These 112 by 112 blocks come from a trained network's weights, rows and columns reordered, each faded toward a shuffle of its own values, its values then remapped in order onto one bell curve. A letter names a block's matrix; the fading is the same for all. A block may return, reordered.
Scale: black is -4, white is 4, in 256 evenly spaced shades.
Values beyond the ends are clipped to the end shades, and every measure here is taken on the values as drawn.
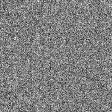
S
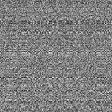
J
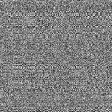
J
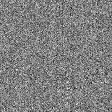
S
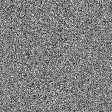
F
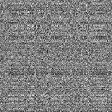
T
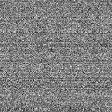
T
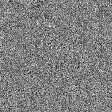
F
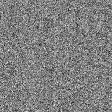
F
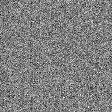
S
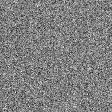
F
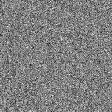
F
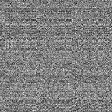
T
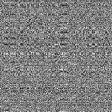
J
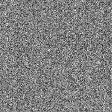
S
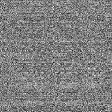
T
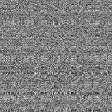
J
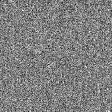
S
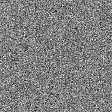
S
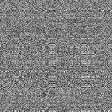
J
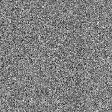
S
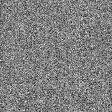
F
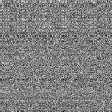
J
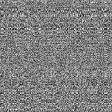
J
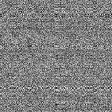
J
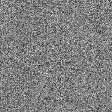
S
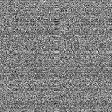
T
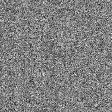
S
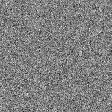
F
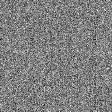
S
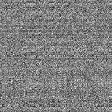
T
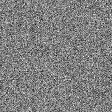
F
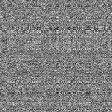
J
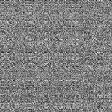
J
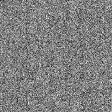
S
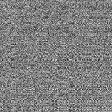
J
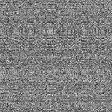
T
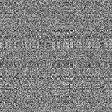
J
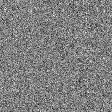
F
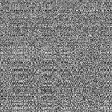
J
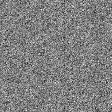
S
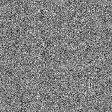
S
